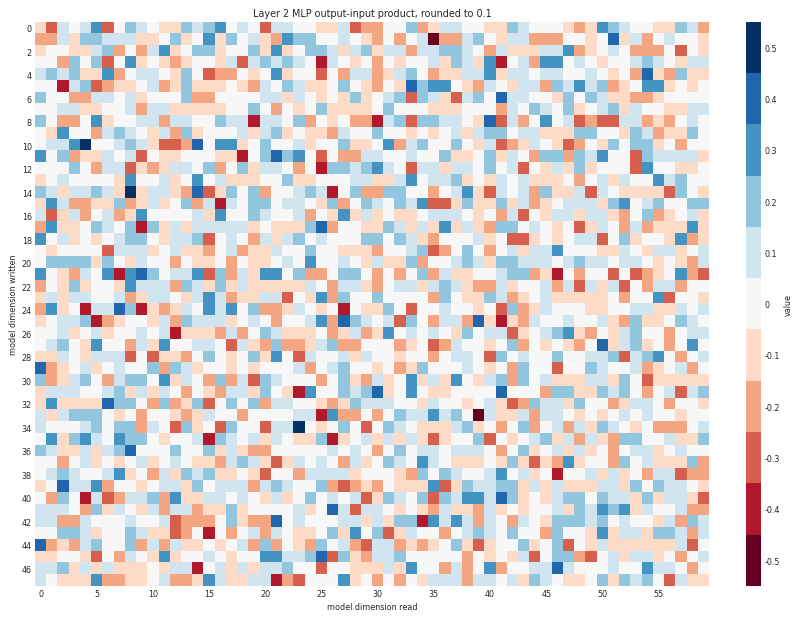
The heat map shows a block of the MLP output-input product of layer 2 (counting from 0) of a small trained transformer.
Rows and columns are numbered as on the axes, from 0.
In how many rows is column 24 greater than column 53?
19
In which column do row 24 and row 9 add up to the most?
7
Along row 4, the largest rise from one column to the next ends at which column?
54
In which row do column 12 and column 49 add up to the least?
26
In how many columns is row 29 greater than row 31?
22
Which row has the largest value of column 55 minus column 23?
28
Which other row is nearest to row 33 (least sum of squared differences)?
3
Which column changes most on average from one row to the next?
35
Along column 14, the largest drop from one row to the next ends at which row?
15
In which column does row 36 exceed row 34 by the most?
12
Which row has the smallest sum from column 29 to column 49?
1
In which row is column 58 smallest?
44
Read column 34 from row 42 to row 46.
-0.4 0 -0.2 0 0
